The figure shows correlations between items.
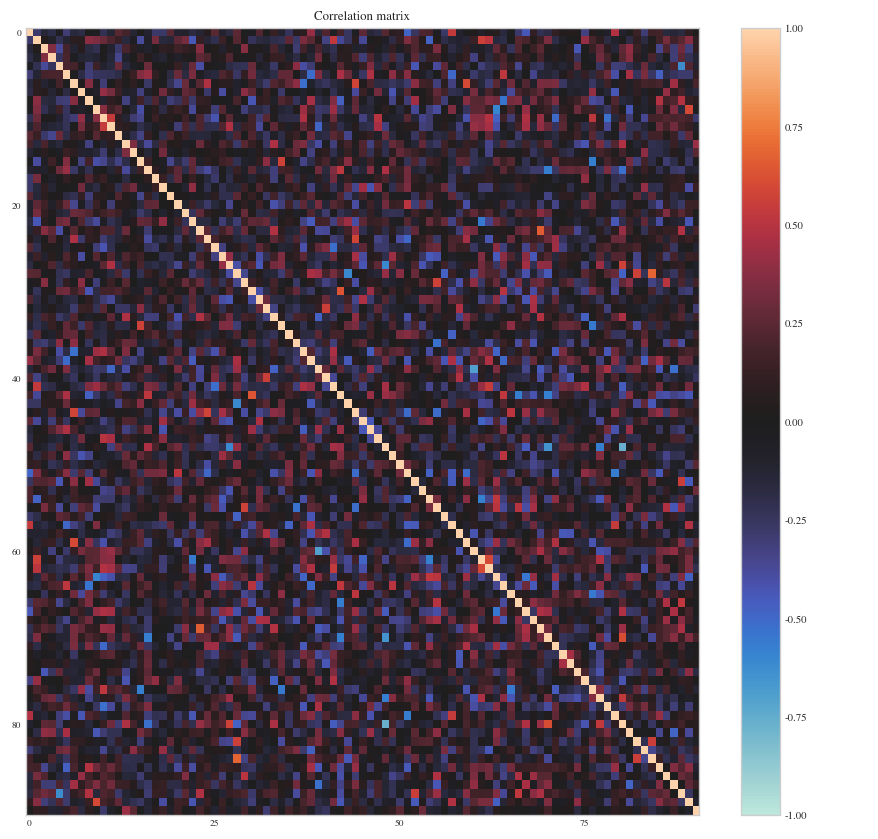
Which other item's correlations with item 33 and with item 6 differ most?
37
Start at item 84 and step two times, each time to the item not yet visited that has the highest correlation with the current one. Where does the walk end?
82
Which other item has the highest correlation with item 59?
6
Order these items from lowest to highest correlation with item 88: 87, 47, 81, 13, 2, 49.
49, 13, 87, 81, 47, 2
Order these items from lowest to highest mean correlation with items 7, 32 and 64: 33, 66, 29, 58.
33, 66, 29, 58
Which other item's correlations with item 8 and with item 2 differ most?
85
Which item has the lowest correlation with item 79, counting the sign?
51
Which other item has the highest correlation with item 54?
63
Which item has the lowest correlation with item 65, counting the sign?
76
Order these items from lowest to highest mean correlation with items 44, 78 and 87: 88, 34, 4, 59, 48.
48, 88, 4, 34, 59
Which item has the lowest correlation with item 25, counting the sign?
41
